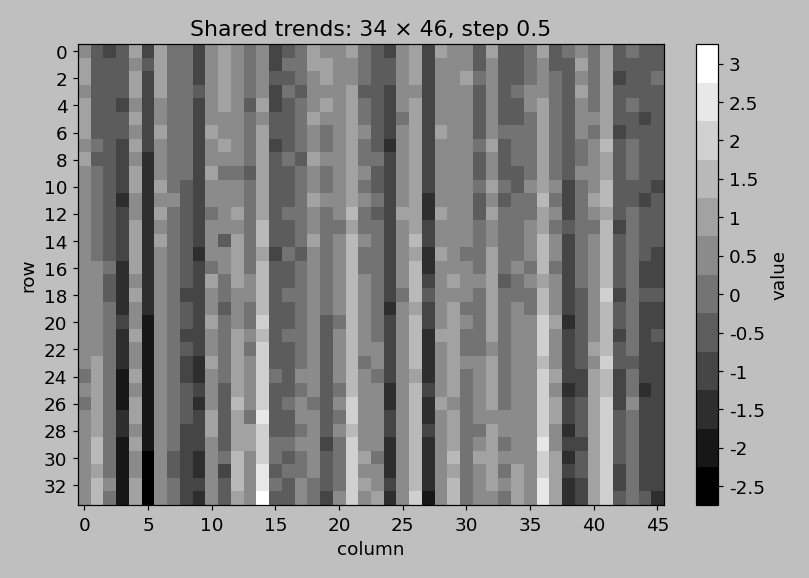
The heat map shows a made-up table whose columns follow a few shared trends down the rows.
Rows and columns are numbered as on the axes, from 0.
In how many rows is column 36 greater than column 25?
30
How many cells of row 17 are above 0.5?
9
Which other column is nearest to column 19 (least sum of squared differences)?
39
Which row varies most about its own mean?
33
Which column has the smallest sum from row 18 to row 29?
5
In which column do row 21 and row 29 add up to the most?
36
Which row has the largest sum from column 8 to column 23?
32
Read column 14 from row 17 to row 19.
1.5 1.5 1.5
